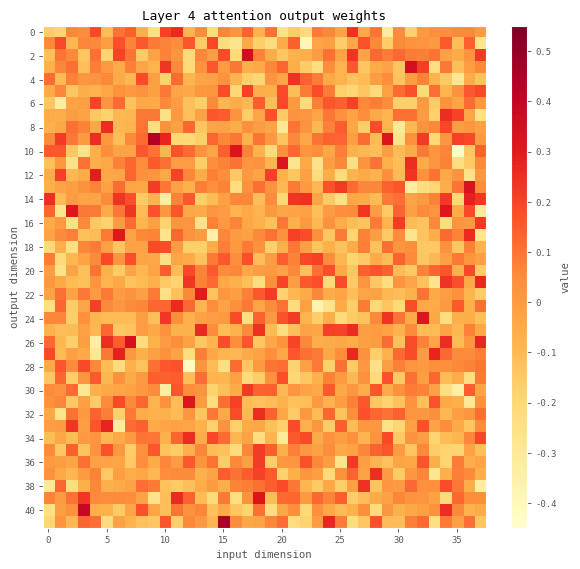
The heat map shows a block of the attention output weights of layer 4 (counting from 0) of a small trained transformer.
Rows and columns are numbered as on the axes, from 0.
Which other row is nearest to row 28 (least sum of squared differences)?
29
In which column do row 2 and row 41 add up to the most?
15
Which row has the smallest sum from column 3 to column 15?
30
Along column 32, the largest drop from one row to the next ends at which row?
25
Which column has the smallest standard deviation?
8
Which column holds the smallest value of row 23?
23
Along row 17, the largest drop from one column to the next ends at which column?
37
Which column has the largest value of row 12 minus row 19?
1
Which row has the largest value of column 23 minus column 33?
21
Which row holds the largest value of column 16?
10
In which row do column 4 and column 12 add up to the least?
27
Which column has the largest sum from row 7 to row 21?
34
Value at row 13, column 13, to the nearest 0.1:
0.1
